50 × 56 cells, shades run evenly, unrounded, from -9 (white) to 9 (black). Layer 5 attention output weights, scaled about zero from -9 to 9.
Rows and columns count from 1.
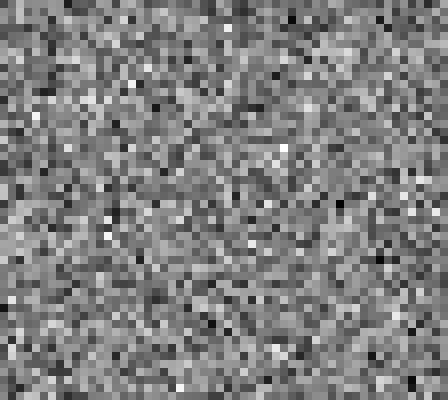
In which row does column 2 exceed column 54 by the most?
50
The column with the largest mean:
37
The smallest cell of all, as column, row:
36, 19
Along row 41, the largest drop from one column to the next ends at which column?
21
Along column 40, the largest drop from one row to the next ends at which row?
7
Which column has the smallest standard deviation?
56
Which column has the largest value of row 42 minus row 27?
52
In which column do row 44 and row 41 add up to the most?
20
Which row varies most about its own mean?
26
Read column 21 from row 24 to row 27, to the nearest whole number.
2 2 -4 -1
